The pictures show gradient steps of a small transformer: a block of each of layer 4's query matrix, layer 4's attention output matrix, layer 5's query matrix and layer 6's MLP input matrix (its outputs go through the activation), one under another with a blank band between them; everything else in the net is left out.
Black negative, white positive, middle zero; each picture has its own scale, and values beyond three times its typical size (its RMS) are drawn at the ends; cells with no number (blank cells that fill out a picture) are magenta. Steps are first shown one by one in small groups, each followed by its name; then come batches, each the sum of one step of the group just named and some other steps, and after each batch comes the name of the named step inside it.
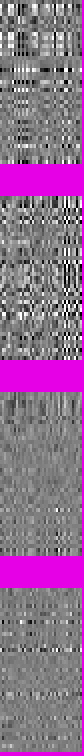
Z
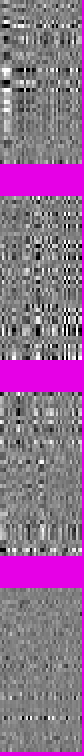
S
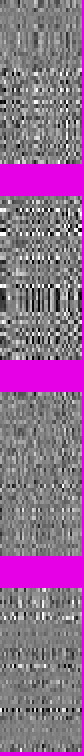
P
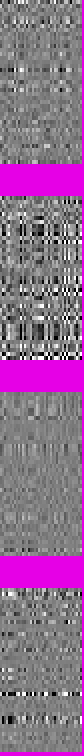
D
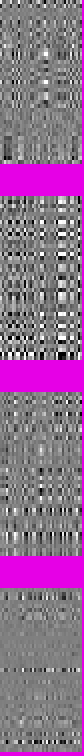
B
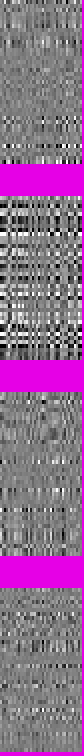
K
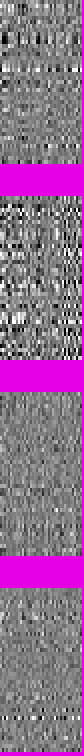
Z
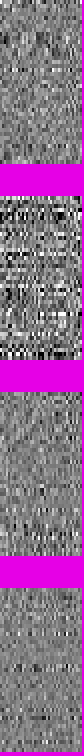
B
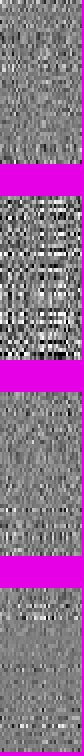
B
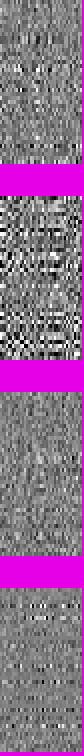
P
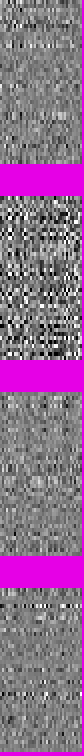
D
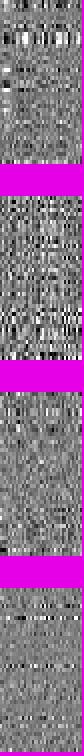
S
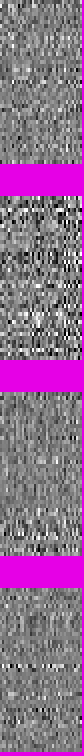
Z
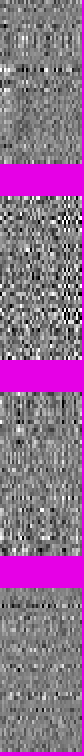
S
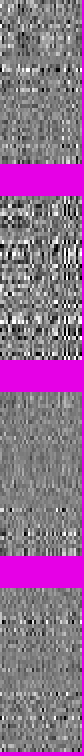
Z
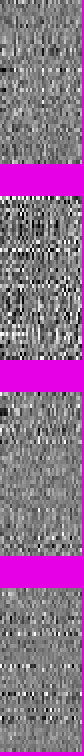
D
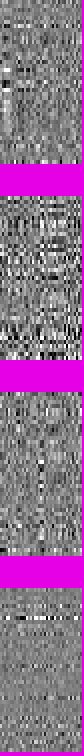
S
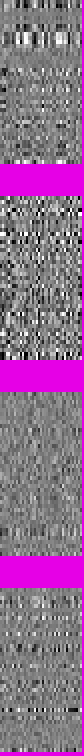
P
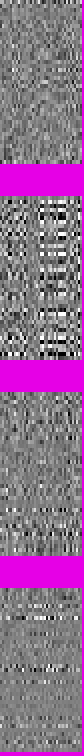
B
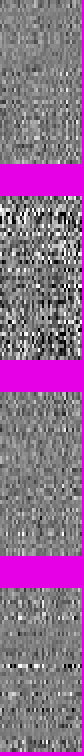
P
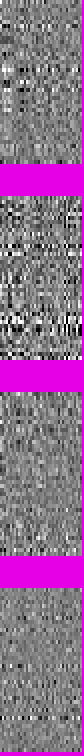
S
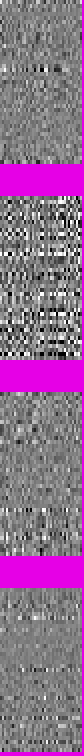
B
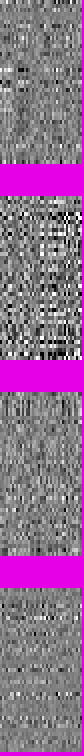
S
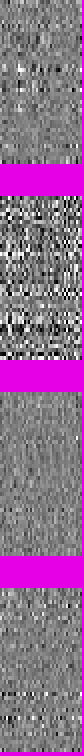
D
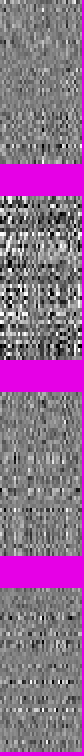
K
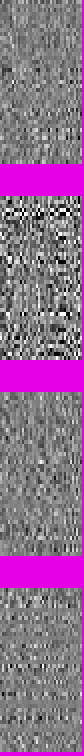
D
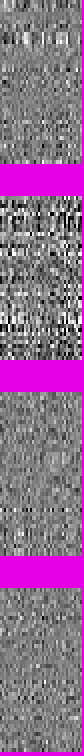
K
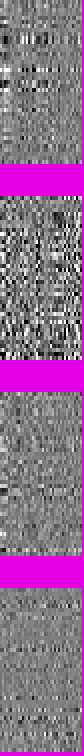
S
